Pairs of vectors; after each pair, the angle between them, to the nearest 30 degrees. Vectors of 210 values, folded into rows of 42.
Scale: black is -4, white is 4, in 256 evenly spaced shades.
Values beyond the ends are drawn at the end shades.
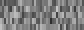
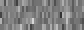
90 degrees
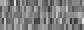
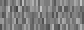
120 degrees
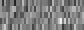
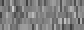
60 degrees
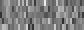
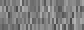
120 degrees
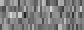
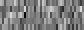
30 degrees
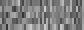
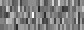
90 degrees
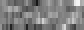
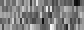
120 degrees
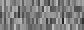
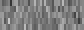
90 degrees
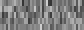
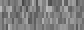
60 degrees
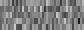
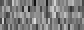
120 degrees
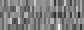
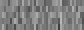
120 degrees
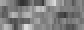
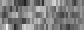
30 degrees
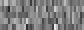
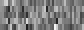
30 degrees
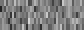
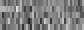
120 degrees
